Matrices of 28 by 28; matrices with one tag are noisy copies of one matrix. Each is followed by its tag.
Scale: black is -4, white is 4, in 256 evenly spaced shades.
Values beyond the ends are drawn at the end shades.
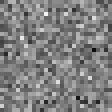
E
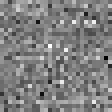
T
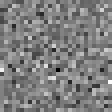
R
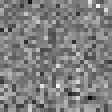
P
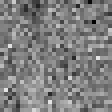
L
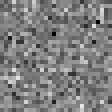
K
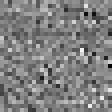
T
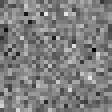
E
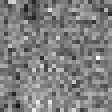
L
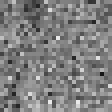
L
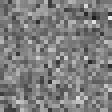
T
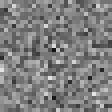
R
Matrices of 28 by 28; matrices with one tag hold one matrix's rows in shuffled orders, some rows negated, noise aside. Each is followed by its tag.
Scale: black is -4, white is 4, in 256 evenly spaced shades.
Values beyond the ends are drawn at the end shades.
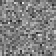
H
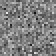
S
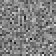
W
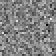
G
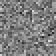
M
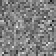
G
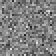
W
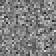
G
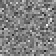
G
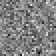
H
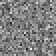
W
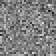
M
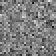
M
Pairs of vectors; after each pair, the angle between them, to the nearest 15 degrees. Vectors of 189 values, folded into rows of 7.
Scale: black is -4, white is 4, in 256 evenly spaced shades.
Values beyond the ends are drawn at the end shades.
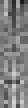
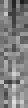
15 degrees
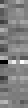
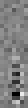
90 degrees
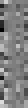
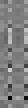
105 degrees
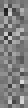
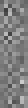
15 degrees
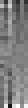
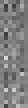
75 degrees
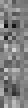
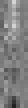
135 degrees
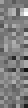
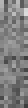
45 degrees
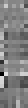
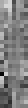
45 degrees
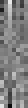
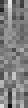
15 degrees
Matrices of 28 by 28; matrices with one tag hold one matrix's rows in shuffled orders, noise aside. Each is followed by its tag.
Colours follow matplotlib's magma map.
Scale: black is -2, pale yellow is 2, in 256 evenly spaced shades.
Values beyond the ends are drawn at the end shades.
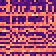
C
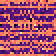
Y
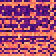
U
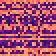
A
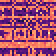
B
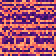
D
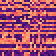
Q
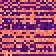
D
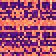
A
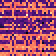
B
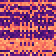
Y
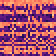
B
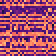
C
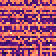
A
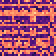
U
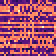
Y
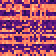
Q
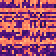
Q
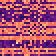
Q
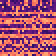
A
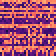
B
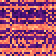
C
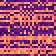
Y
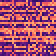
B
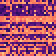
C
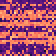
C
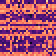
C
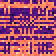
Y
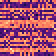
Y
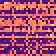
B
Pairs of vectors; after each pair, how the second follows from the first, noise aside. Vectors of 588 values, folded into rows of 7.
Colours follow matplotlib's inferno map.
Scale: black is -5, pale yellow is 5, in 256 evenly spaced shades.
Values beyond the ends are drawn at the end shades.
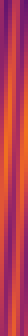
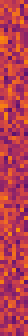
shuffled.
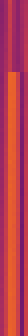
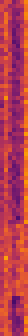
wrapped around, negated.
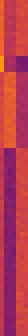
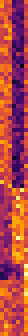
reversed, scaled up.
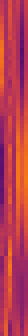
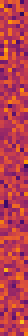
shuffled.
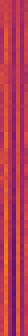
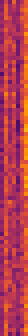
wrapped around, negated.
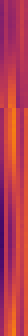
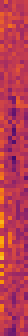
negated, partly zeroed.
